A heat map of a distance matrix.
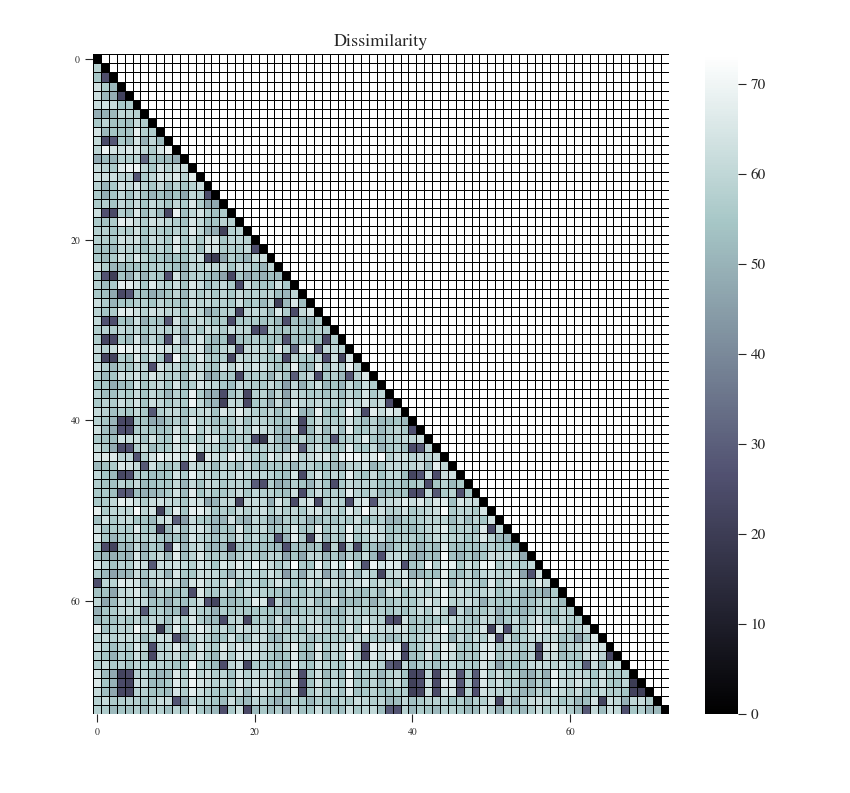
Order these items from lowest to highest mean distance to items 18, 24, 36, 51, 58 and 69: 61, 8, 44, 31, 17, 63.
31, 17, 61, 8, 63, 44
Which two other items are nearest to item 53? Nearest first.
27, 23
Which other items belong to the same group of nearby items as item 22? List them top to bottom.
14, 15, 60
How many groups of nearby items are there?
15
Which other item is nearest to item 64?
71
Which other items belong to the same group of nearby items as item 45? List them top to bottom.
6, 11, 61
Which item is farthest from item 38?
12
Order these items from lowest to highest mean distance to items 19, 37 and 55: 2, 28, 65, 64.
2, 64, 28, 65
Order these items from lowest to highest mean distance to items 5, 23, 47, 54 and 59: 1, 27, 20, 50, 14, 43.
27, 1, 20, 43, 14, 50
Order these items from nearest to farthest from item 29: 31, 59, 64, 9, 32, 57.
31, 9, 57, 59, 64, 32
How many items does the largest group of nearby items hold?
11
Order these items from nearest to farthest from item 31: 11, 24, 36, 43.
24, 11, 36, 43
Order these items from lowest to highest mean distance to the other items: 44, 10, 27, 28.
27, 28, 10, 44
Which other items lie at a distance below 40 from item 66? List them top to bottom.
7, 34, 39, 56, 65
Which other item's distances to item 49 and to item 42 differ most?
21
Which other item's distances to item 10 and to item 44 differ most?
13
